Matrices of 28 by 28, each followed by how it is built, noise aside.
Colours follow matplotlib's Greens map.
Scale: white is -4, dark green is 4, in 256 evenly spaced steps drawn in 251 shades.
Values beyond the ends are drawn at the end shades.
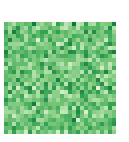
repeating columns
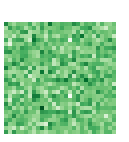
repeating rows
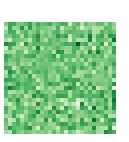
low rank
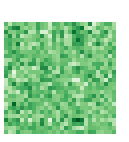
low rank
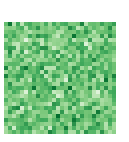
repeating columns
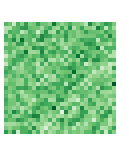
Hankel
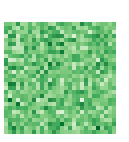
low rank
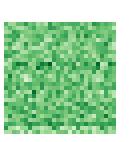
repeating columns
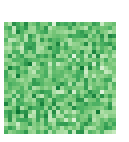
blocks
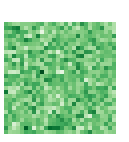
low rank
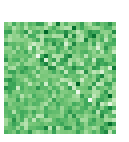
upper triangular
